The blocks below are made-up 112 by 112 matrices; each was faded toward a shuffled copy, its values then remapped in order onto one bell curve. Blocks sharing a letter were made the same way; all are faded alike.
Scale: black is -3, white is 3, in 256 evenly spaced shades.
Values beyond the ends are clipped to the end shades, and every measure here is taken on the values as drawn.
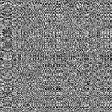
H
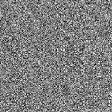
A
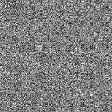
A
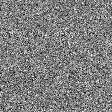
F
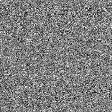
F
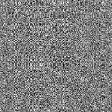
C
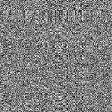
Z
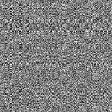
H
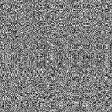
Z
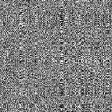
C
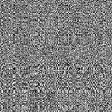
H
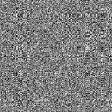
C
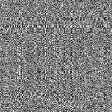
C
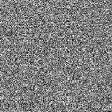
A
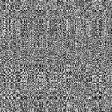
H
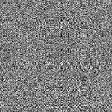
Z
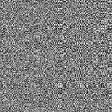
H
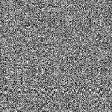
A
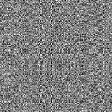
C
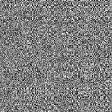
C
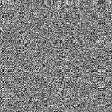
C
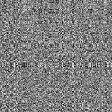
C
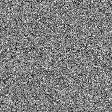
F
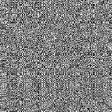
C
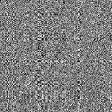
C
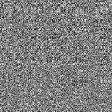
Z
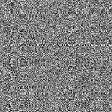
Z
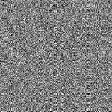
Z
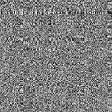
C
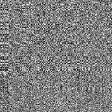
C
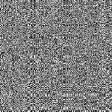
C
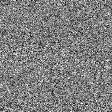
F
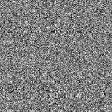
A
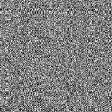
C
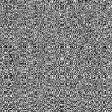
H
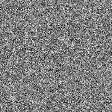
F
